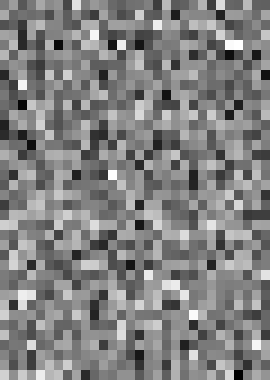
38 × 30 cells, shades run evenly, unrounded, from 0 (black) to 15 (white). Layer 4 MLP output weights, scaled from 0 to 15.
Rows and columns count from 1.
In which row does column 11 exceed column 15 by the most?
27
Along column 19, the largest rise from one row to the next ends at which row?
12
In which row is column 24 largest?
23
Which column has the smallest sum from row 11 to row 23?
22
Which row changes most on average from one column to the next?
5
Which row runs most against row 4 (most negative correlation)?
31
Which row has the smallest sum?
14
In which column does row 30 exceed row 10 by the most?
3
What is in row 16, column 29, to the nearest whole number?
4
